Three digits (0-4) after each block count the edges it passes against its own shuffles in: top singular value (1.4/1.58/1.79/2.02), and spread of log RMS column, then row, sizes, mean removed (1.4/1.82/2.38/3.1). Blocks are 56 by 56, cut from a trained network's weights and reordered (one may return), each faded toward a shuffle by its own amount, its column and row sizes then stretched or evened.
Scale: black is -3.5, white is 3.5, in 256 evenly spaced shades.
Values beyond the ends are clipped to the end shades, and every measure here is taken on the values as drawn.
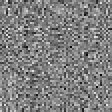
3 1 1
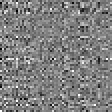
4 3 3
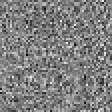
3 2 1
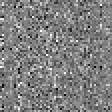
0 3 1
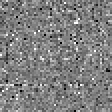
0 1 1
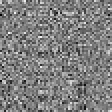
3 2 1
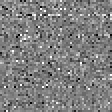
0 0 2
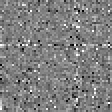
0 2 1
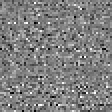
0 0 3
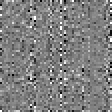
4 4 1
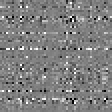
2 3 4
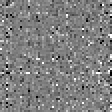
0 3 1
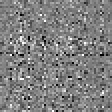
2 3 3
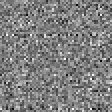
1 0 2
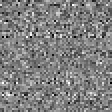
2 0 3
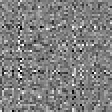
3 3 2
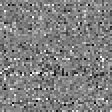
0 0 3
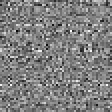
3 0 3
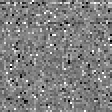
0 0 0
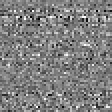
3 0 4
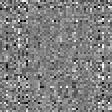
3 3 2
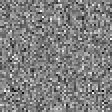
0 1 0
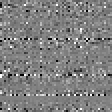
2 2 4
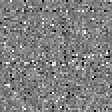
0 1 2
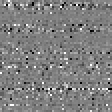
2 0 4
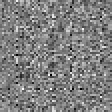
3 3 1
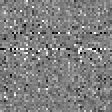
2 2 2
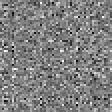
2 2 2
